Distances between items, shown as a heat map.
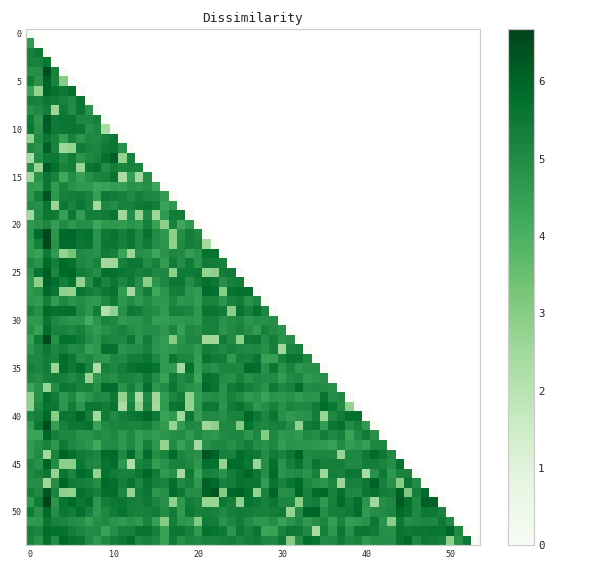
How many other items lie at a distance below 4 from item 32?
6
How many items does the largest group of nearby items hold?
7
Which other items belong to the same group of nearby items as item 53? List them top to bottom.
31, 50
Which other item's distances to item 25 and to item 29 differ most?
9
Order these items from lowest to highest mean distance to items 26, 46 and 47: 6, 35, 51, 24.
35, 6, 51, 24
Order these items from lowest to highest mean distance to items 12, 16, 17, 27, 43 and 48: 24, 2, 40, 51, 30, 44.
51, 30, 40, 24, 44, 2
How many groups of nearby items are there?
13
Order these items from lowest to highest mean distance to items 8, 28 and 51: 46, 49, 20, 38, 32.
20, 46, 38, 32, 49
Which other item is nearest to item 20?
43
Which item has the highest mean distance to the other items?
2
